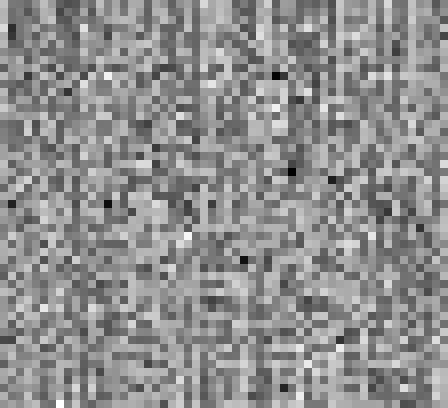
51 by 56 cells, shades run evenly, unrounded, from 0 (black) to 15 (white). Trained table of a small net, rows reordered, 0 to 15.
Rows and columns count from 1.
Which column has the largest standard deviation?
38
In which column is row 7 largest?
28
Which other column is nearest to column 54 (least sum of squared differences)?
15
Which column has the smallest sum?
48
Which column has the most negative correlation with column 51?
20
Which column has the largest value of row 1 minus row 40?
49
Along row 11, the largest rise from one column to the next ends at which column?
11
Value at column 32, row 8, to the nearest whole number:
5
